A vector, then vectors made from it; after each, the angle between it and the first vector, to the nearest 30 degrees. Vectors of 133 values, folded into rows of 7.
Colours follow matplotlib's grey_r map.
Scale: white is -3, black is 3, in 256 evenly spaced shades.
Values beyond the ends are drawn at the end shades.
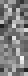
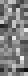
30 degrees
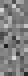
120 degrees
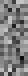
150 degrees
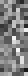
30 degrees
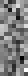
150 degrees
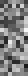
90 degrees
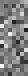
120 degrees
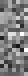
90 degrees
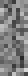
150 degrees
